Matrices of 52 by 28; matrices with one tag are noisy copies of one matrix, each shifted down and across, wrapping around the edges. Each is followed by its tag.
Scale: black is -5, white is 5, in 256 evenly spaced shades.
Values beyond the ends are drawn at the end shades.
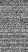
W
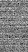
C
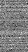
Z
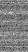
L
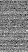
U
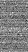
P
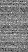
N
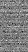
C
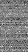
N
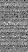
U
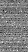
W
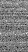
L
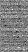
U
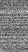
Z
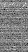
P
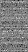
N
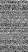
N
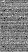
W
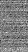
P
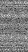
L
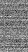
N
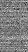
Z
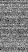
N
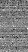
N
